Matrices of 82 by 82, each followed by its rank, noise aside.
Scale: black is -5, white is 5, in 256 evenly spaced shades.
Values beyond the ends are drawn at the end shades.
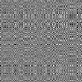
three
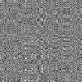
five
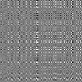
two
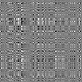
two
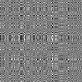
two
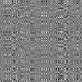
three
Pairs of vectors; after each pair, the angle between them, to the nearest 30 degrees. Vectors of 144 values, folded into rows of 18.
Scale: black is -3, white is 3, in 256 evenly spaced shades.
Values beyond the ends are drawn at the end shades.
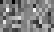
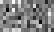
150 degrees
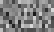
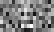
30 degrees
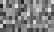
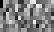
60 degrees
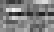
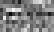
30 degrees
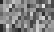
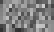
30 degrees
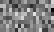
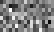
60 degrees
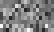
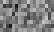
90 degrees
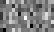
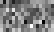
90 degrees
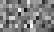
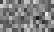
60 degrees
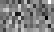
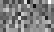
30 degrees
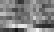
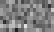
60 degrees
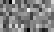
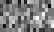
60 degrees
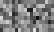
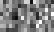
90 degrees
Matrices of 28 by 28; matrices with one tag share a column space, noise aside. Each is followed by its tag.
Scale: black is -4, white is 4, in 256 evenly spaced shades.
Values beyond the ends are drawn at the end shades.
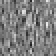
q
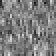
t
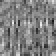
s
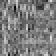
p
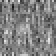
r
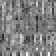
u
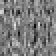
q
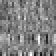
u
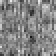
p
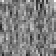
p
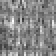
s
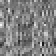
q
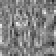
q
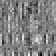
u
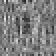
r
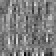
u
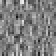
t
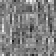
r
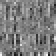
u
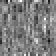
r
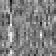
q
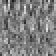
p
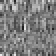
p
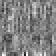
u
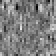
p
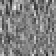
p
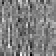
s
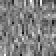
t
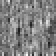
s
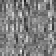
p
